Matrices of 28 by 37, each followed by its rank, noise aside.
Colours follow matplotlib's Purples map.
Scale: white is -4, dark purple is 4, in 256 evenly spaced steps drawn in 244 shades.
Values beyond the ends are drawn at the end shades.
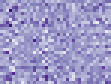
six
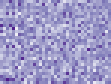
eight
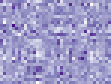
five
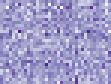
five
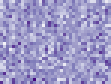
eight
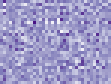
six
